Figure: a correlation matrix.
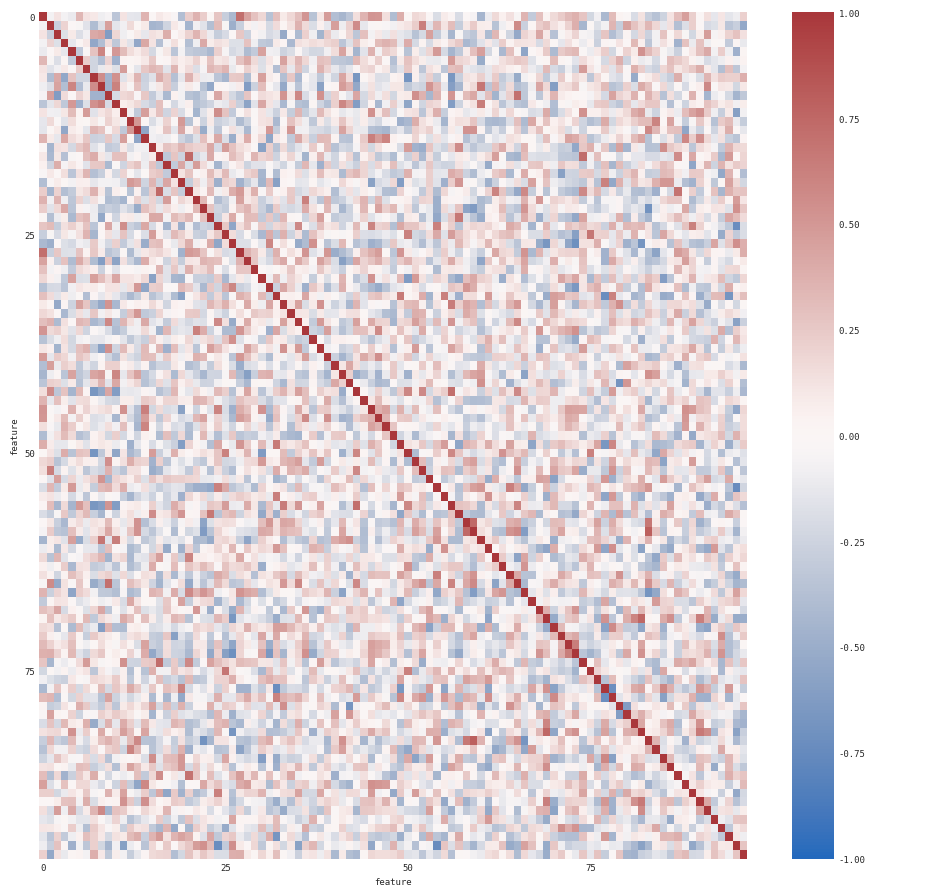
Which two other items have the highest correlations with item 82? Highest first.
69, 90
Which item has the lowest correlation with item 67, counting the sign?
49
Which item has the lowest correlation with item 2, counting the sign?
9
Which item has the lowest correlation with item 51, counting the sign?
85
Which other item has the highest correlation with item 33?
56
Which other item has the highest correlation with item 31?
26
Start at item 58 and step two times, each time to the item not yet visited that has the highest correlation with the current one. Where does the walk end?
83
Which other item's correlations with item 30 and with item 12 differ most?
19
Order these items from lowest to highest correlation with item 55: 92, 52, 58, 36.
58, 36, 52, 92
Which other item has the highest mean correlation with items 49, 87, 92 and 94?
20
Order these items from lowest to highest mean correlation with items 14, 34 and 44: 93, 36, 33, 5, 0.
33, 93, 5, 36, 0
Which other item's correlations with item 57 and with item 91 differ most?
8
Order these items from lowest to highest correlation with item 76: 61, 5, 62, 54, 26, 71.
5, 71, 62, 54, 26, 61
